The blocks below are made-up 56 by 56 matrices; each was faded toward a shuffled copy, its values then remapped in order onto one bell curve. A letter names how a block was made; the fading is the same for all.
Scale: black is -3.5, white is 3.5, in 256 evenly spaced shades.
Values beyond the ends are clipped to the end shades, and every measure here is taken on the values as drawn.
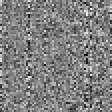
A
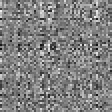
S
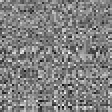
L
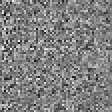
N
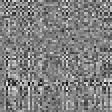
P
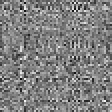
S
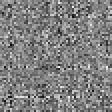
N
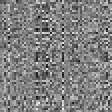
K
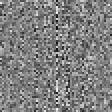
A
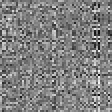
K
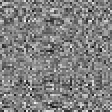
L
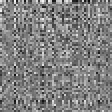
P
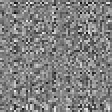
S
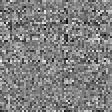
N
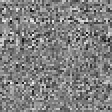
N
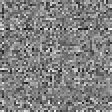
N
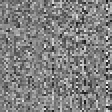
A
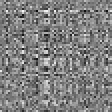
P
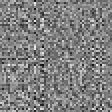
K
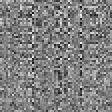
K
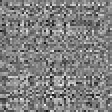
L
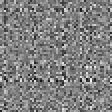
S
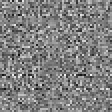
N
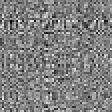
L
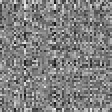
S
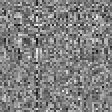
S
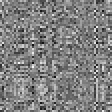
K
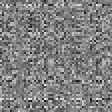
S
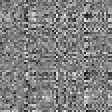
P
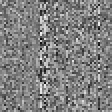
A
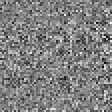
N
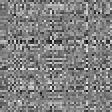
P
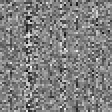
A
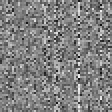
A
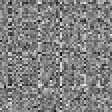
S
